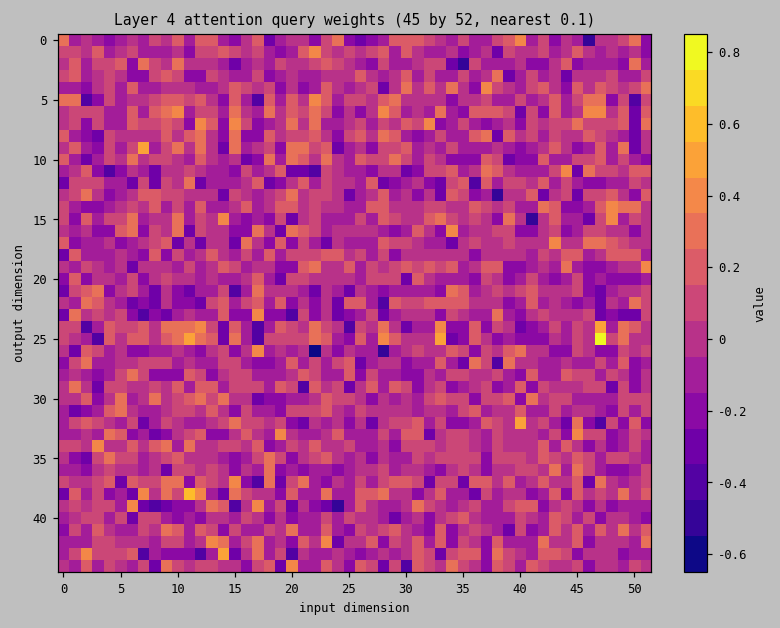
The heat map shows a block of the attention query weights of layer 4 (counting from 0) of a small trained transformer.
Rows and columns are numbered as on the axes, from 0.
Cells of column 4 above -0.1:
28
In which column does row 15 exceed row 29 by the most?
48
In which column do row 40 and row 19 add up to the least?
6
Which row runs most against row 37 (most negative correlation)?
40
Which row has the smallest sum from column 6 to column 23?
23
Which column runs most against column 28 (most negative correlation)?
17
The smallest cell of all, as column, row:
22, 26
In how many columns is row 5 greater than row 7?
19
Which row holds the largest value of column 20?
44
